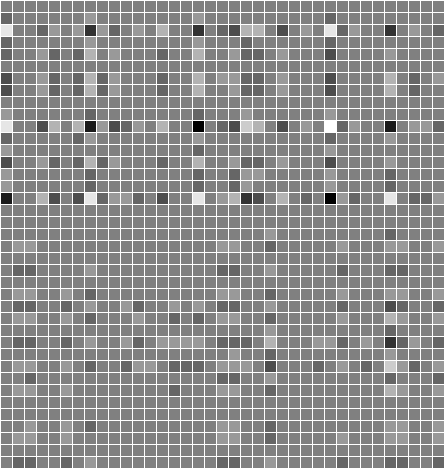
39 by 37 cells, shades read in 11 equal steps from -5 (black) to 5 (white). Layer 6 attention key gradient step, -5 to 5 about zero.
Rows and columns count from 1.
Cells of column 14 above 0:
3
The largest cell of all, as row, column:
11, 28
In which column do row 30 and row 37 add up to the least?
23
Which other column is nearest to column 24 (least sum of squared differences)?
4
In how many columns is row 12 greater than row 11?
11
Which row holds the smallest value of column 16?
31
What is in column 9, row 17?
-1
